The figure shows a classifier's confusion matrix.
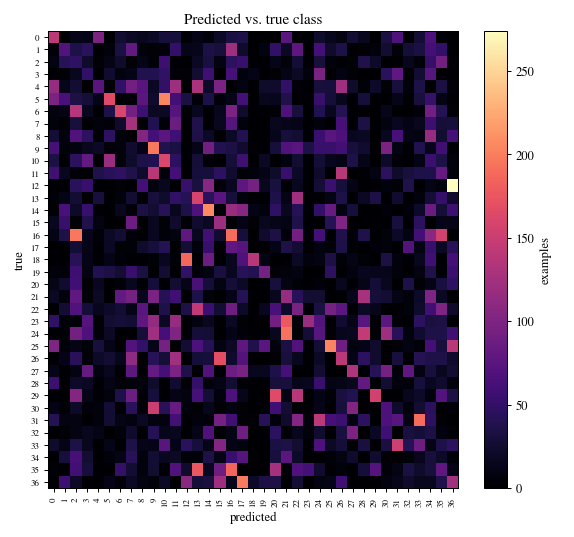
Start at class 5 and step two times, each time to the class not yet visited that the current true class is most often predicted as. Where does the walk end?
3
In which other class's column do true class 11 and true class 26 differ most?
15
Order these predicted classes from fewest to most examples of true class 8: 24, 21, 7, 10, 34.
7, 21, 24, 10, 34
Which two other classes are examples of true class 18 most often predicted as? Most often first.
12, 14
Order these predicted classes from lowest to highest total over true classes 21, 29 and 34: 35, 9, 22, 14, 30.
30, 14, 35, 9, 22
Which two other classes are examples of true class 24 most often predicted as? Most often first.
21, 28
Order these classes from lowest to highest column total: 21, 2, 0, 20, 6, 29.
29, 6, 0, 20, 21, 2
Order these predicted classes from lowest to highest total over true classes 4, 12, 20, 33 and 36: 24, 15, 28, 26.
28, 24, 26, 15
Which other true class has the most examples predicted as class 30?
24
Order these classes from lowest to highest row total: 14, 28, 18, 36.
28, 18, 36, 14
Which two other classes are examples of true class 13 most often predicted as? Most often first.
22, 15
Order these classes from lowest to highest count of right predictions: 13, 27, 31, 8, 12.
12, 31, 8, 27, 13
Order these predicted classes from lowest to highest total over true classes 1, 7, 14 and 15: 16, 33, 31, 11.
31, 33, 11, 16
